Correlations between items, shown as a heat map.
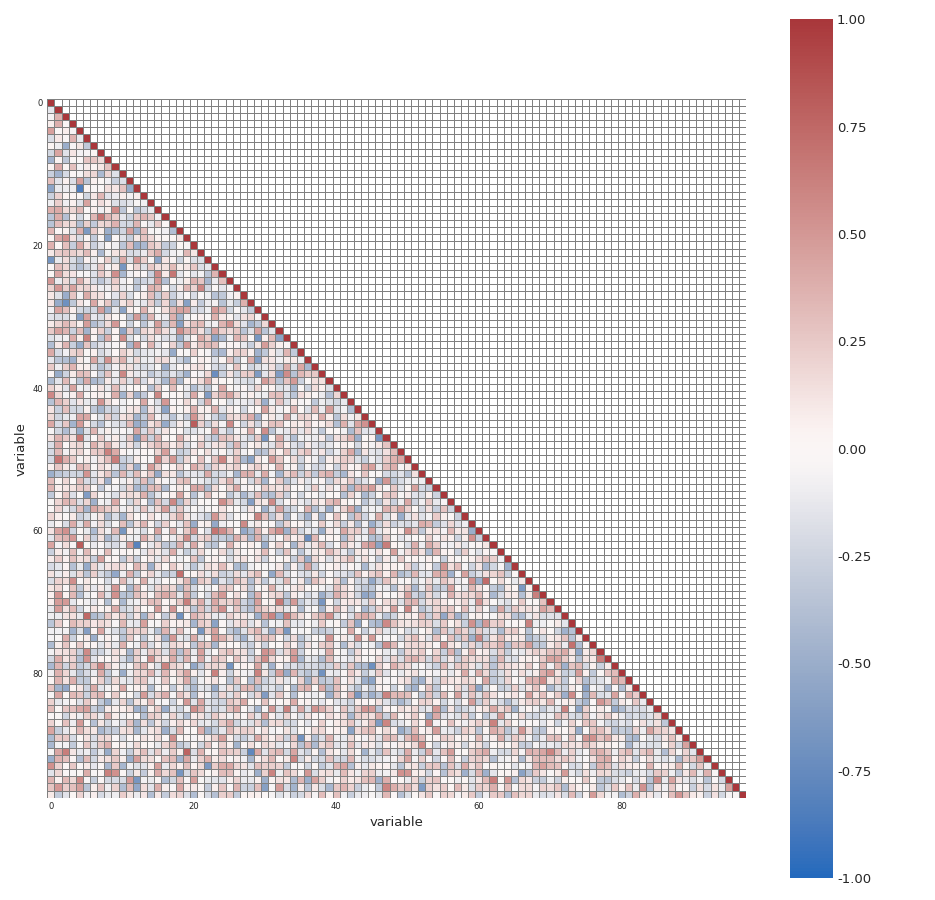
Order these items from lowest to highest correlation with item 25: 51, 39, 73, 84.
73, 39, 51, 84
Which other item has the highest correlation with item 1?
50
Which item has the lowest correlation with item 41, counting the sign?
22
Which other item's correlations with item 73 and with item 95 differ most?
20
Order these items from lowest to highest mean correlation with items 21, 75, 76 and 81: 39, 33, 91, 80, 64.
64, 80, 33, 39, 91
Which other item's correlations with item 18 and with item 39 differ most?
72
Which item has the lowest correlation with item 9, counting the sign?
66
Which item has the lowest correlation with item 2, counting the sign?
28
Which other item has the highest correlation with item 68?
69
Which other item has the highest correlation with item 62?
4
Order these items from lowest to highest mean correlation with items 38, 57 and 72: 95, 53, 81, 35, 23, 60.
23, 81, 60, 53, 95, 35
